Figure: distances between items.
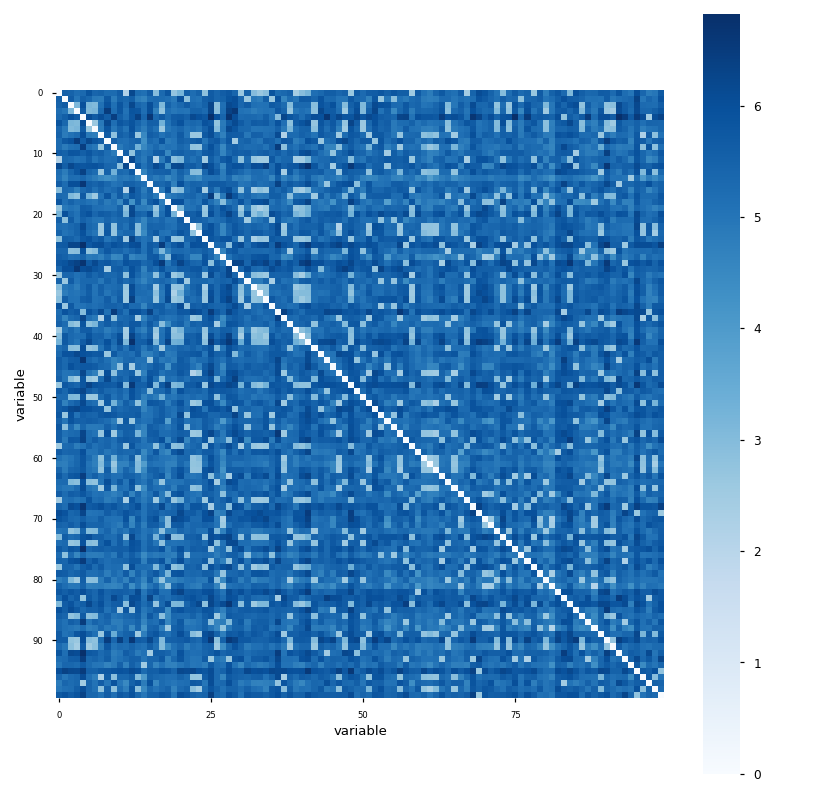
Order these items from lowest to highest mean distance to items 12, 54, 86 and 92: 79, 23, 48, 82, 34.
79, 23, 82, 34, 48
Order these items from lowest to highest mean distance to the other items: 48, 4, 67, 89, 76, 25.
67, 76, 89, 48, 25, 4
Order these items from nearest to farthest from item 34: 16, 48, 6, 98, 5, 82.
16, 48, 98, 6, 5, 82
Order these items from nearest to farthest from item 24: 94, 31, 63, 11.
11, 94, 31, 63
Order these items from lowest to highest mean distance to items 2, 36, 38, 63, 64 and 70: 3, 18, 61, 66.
3, 18, 66, 61
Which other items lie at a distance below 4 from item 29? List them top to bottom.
8, 43, 52
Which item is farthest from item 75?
4
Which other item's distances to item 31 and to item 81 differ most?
70
